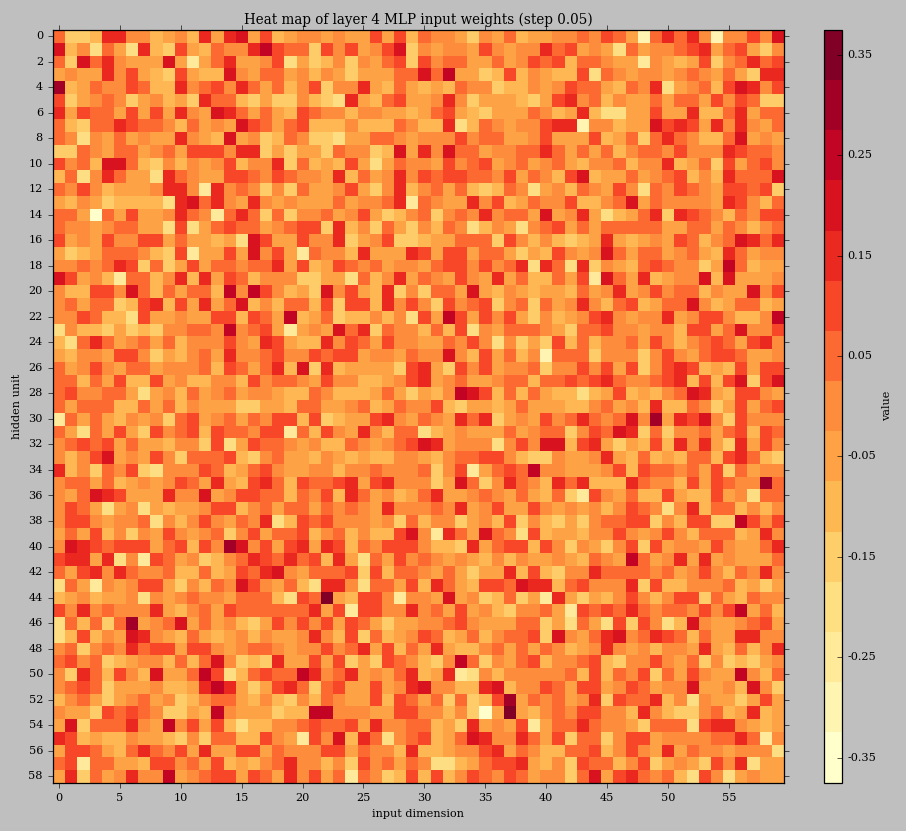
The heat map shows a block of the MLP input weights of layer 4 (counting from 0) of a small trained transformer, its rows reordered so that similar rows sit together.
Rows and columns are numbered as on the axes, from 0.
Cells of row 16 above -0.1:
47
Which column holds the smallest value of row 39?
31
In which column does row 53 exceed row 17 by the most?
37
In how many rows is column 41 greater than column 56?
21
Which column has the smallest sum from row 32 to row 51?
42
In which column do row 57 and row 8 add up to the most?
56
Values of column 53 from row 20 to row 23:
-0.1 0 0.1 0.1
